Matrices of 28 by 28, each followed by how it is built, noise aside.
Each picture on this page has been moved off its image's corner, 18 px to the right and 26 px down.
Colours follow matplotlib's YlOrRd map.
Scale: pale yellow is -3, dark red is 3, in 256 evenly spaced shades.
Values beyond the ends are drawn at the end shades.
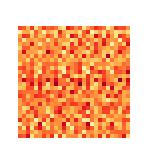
repeating columns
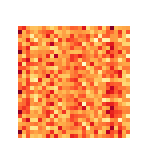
repeating rows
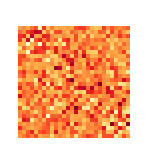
block diagonal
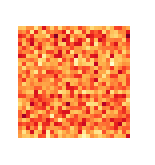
repeating columns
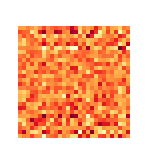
low rank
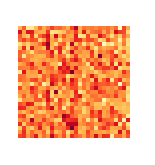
repeating rows
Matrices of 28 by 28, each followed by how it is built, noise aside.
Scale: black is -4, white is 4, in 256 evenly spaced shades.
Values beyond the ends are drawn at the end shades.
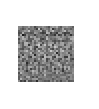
repeating columns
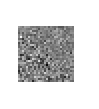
lower triangular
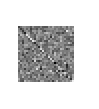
diagonal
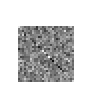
diagonal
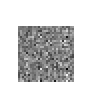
low rank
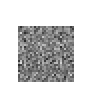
repeating columns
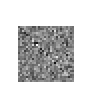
diagonal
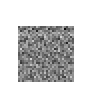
repeating columns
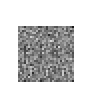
repeating columns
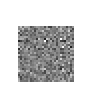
low rank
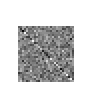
diagonal
